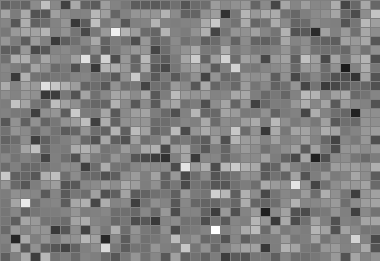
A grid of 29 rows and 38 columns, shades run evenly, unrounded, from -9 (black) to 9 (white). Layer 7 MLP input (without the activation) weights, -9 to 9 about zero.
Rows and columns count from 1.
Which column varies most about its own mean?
22
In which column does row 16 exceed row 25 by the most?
28
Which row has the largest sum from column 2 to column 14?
4
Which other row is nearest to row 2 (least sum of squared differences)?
3
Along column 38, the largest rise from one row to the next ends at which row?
2
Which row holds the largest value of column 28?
14
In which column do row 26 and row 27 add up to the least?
11
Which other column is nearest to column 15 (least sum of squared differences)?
20
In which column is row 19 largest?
19
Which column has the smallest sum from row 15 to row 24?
27
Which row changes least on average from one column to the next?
6
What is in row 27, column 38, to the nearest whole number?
-4
